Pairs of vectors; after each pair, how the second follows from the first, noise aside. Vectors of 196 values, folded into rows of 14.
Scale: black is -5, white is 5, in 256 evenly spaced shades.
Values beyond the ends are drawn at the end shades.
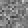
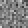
shuffled.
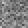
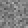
wrapped around, shrunk.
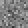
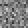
shuffled.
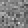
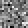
wrapped around, scaled up.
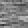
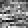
wrapped around, scaled up.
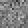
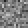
shuffled.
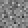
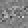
negated, partly zeroed.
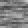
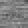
negated, shrunk.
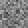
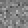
negated, partly zeroed.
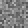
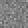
shrunk.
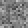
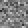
shuffled.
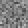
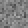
wrapped around, shrunk.
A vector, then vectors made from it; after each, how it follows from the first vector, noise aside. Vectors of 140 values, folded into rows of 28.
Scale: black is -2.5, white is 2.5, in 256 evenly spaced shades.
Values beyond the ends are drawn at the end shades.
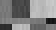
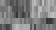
shrunk.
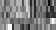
negated, partly zeroed.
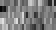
reversed, partly zeroed.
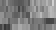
shrunk.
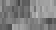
shrunk.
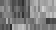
shrunk.
